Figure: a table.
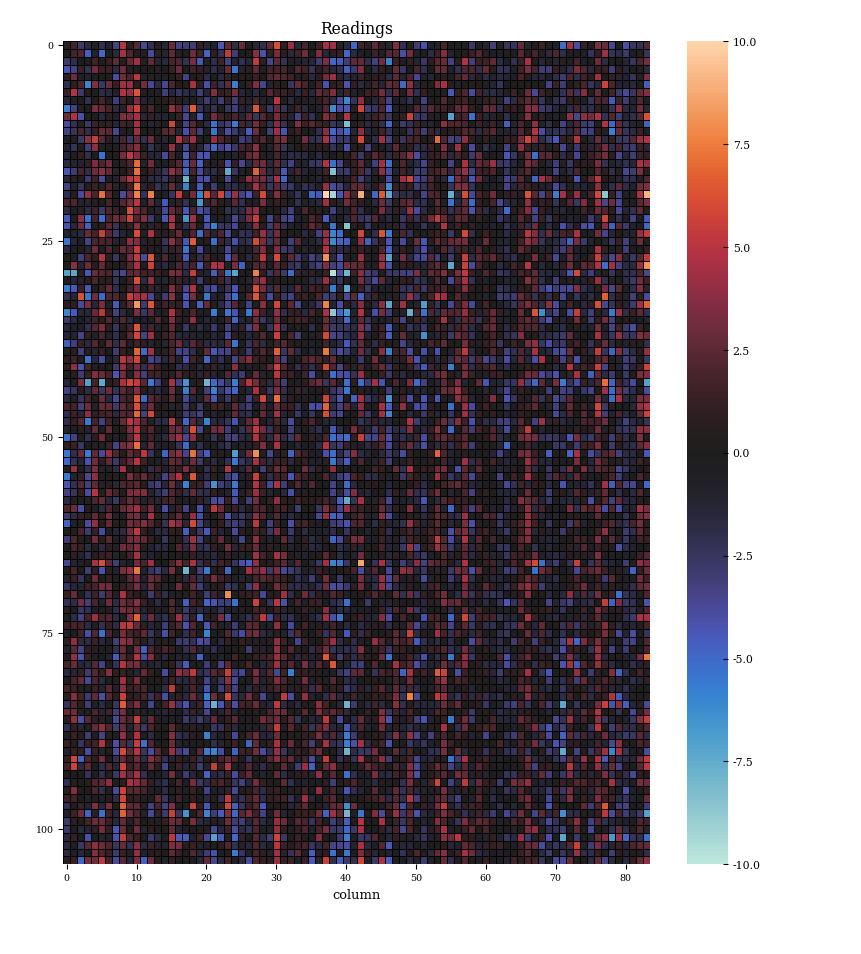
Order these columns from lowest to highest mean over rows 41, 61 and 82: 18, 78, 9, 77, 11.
77, 78, 11, 9, 18
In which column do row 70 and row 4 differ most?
23
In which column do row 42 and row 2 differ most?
7
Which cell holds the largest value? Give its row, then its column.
19, 37
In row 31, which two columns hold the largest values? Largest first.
27, 18
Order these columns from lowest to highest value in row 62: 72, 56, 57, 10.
72, 56, 57, 10
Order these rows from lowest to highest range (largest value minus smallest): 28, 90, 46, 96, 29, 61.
96, 61, 46, 90, 28, 29
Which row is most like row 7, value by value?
58
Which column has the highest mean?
10
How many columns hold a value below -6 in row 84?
3
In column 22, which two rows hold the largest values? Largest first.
19, 28
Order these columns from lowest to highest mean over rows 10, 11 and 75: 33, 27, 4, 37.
37, 4, 33, 27
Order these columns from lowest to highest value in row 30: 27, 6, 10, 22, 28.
6, 22, 27, 28, 10
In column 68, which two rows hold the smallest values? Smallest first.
34, 66
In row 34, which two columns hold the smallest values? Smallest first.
38, 49
